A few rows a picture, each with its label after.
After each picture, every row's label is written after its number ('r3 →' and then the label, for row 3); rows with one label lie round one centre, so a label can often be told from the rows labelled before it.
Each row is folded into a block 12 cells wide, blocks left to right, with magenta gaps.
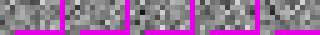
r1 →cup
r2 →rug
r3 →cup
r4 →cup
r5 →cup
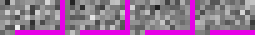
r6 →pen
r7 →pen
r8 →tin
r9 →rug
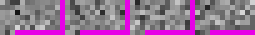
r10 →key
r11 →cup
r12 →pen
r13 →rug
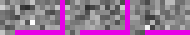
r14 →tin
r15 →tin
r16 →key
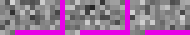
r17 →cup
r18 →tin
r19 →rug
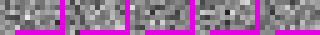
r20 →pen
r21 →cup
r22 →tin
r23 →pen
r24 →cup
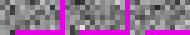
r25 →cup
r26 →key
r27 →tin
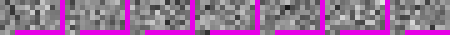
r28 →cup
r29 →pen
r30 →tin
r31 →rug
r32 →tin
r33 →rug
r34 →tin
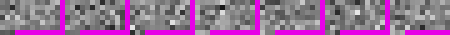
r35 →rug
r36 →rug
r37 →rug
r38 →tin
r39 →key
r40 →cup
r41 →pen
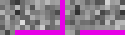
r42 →key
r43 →cup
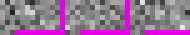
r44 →cup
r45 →rug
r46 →cup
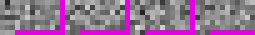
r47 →pen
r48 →rug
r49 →cup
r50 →rug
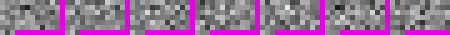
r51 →tin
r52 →cup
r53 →tin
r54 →pen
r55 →cup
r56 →rug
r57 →pen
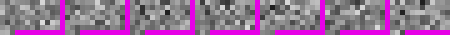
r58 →cup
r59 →rug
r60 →cup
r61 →cup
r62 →rug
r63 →cup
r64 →cup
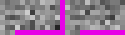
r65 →pen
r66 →tin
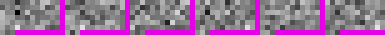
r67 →key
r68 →key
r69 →rug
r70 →cup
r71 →pen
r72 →cup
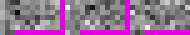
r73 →key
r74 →tin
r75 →key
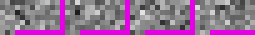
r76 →key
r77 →cup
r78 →rug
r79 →tin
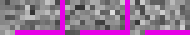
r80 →pen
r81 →rug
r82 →cup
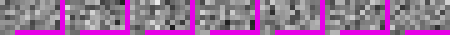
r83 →pen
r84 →tin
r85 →tin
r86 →pen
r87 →cup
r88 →pen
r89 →rug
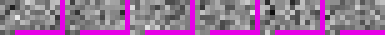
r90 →rug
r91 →cup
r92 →tin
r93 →pen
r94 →cup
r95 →rug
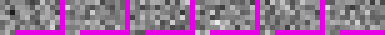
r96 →cup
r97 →tin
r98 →rug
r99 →tin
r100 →cup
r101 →tin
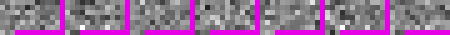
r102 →tin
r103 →key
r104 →cup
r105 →rug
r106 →pen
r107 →key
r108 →key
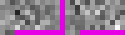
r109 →key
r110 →cup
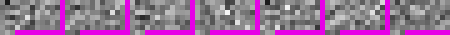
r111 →pen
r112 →rug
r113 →pen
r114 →cup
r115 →pen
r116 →rug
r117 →cup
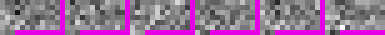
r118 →key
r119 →cup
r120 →pen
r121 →key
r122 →key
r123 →key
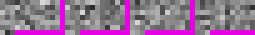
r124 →key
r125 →tin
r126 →pen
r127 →pen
